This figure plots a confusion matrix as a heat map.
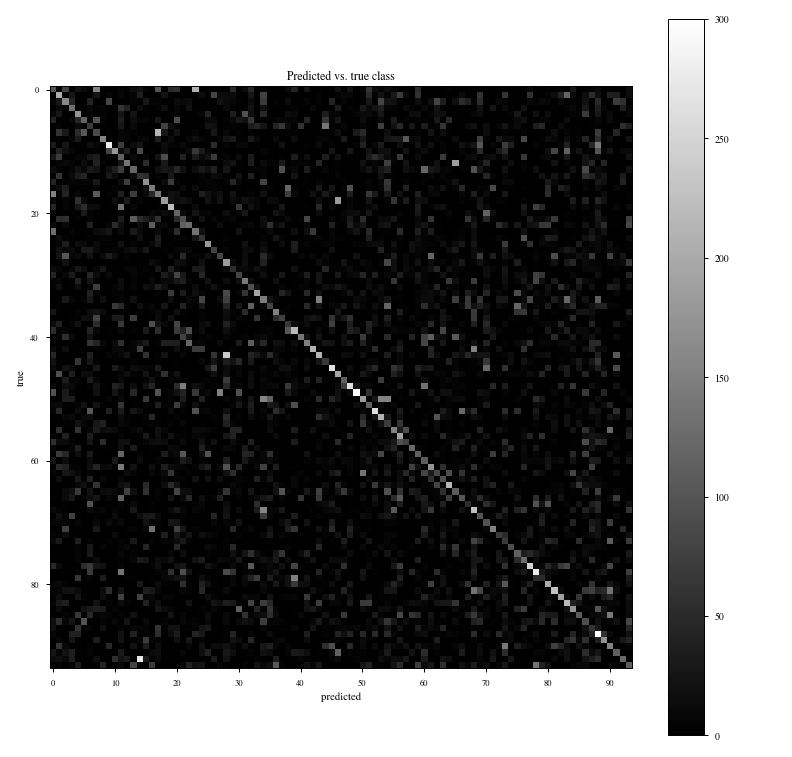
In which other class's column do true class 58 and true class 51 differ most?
39
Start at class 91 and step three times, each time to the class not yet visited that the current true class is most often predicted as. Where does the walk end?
83
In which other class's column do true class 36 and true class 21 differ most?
13
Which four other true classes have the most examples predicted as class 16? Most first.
71, 22, 38, 93
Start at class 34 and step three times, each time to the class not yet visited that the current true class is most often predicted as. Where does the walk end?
54
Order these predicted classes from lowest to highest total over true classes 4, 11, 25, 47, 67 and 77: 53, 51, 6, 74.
74, 51, 53, 6
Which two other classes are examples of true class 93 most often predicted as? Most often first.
78, 36
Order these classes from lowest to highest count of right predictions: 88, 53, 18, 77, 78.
18, 53, 77, 78, 88
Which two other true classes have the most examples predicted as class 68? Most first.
42, 81
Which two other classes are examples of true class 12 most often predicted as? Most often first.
65, 54
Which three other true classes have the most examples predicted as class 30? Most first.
84, 49, 19
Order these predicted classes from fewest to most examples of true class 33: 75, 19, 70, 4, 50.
4, 50, 70, 19, 75
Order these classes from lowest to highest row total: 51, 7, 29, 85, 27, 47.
47, 29, 51, 7, 27, 85
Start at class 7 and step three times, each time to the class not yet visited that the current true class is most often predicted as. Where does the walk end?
23
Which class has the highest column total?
88
